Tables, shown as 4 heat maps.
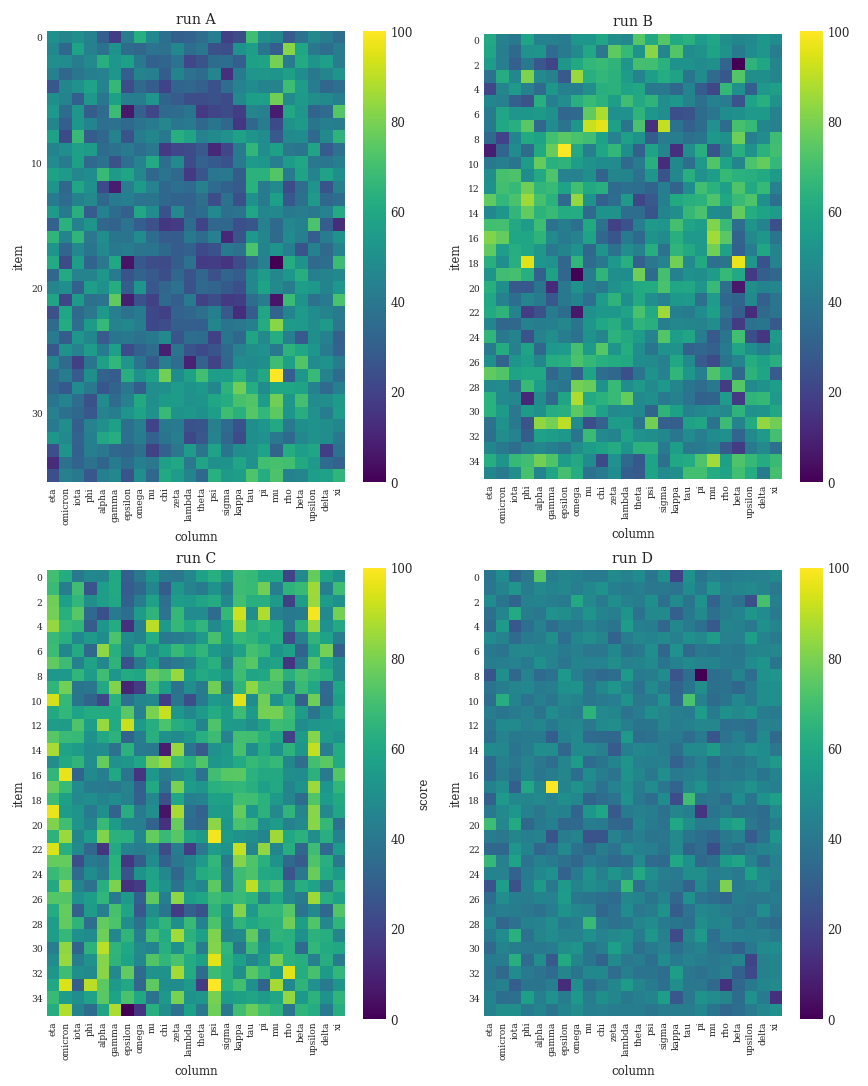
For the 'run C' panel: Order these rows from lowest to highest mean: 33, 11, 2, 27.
27, 2, 33, 11
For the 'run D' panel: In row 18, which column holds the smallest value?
kappa
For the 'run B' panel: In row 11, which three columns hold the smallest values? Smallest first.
sigma, chi, theta
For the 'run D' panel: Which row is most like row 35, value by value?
12
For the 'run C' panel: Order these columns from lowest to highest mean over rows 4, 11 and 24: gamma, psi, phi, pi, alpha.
phi, alpha, psi, gamma, pi
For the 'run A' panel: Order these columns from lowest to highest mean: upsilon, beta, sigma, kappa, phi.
sigma, kappa, phi, upsilon, beta
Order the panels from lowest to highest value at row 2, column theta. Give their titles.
run A, run D, run C, run B
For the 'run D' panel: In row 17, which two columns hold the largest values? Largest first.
gamma, phi
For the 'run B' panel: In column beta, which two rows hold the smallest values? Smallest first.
2, 20
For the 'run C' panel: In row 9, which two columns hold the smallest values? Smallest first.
epsilon, omega
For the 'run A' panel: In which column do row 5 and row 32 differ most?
mu
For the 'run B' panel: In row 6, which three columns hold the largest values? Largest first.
chi, nu, theta
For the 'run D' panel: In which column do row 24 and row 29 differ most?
iota
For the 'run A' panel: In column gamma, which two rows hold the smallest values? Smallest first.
12, 0
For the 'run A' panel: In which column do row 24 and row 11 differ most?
alpha
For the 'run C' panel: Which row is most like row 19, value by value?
14
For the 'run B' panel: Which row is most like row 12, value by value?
14
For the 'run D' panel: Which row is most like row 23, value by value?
20
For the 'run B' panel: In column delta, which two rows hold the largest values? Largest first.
31, 10
